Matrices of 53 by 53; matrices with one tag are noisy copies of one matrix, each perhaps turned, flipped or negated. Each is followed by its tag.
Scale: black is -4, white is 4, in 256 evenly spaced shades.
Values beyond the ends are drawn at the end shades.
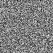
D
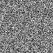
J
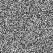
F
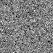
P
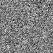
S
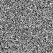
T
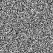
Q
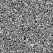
J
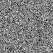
P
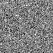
P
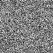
F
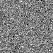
D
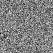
D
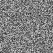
F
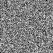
D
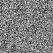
S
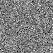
T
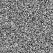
S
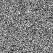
S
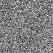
P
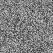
F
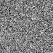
F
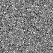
Q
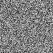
D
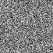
T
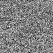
F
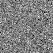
S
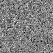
J
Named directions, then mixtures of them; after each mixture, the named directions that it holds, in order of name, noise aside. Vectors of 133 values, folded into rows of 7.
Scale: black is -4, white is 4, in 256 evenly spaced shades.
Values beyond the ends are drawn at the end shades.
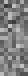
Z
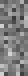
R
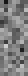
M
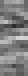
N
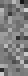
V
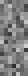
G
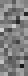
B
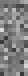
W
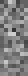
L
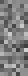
G.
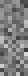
G, R, V.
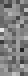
M, W, Z.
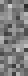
G.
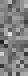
G, R, V.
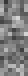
G, M, N.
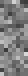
N, V.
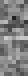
N, Z.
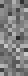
G, V.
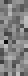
G, M, R.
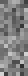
N, R, V.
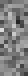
B, G, Z.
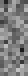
M.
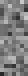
G, N, V.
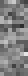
L, N, V.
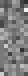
M, V, Z.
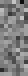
R, V.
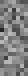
B, L, W.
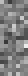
G, L, N.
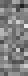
M, V, W.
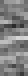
N.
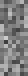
M, R.
